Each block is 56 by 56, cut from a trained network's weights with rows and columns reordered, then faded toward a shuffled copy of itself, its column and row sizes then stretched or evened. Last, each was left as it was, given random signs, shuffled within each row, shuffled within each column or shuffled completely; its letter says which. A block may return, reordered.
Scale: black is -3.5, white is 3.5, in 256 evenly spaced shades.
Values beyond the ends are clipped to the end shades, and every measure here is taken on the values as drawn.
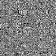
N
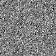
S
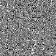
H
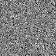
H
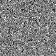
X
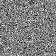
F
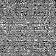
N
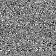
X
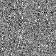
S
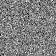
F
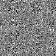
H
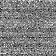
X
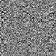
N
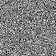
F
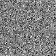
H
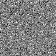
X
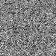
X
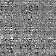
N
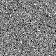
F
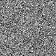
S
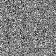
S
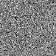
H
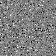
X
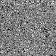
X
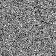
F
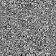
H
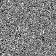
F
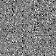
H
